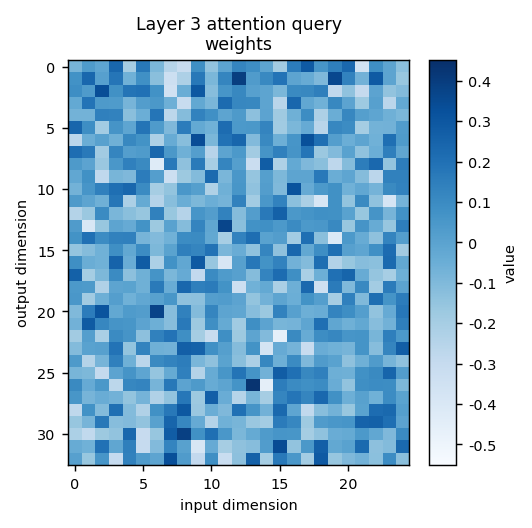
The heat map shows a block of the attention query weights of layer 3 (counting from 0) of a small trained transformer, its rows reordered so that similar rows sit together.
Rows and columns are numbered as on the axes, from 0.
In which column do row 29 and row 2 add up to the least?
10
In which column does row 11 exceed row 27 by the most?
12
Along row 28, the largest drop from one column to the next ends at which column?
9
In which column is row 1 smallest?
7
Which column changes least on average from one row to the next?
24
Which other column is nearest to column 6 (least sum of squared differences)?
20
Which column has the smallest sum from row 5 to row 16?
6
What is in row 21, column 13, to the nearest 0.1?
0.1
